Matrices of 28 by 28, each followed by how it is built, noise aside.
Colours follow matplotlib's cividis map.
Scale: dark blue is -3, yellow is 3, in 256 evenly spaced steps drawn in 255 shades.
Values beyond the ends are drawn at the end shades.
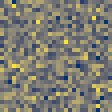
noise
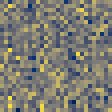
blocks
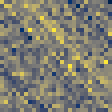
Toeplitz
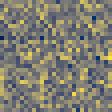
repeating columns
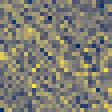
Toeplitz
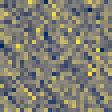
Toeplitz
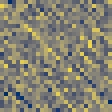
Toeplitz
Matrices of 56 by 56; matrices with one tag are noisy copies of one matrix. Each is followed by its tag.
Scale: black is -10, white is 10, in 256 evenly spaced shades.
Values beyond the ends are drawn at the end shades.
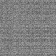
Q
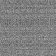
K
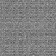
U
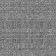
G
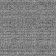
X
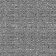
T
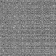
Q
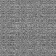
T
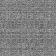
G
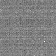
K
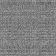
X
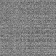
Q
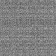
K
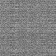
T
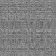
G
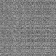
Q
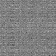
T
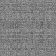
G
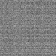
Q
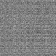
Q
